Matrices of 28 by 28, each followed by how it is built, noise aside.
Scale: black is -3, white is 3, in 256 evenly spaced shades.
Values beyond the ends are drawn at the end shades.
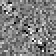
banded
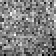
smooth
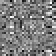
low rank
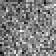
smooth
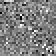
block diagonal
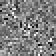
block diagonal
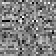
low rank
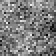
smooth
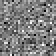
low rank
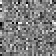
low rank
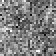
smooth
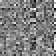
low rank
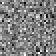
low rank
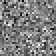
block diagonal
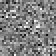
block diagonal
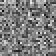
blocks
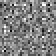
low rank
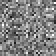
blocks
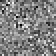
block diagonal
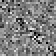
banded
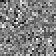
block diagonal
